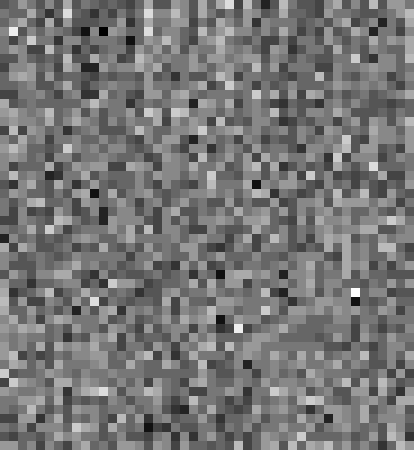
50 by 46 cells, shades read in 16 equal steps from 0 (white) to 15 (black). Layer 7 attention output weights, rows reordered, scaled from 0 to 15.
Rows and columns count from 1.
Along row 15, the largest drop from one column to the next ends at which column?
2
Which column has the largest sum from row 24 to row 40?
18
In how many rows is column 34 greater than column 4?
26
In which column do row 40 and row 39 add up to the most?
20
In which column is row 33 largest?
32
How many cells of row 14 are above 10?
5
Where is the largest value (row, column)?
4, 12
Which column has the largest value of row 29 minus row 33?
40
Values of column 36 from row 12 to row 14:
12 7 8
